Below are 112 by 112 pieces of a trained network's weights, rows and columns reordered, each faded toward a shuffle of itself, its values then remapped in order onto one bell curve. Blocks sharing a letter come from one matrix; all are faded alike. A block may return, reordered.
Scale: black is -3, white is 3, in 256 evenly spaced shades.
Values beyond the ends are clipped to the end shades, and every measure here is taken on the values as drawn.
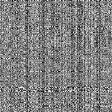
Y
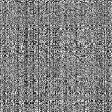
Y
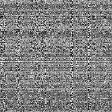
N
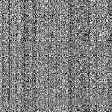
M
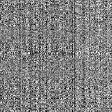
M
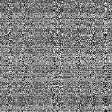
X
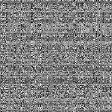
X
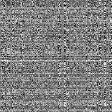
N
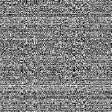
N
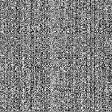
M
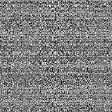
X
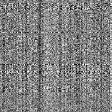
Y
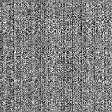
M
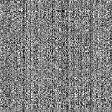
M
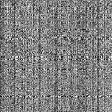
Y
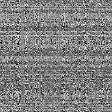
N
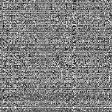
N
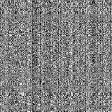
M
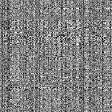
Y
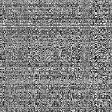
N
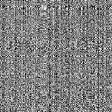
M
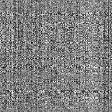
M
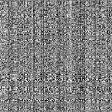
Y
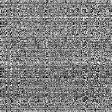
N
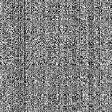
M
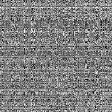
N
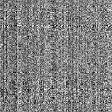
M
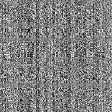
M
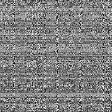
X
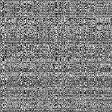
X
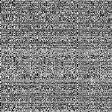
X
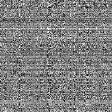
N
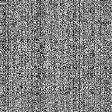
M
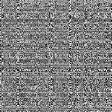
X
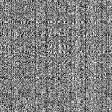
M
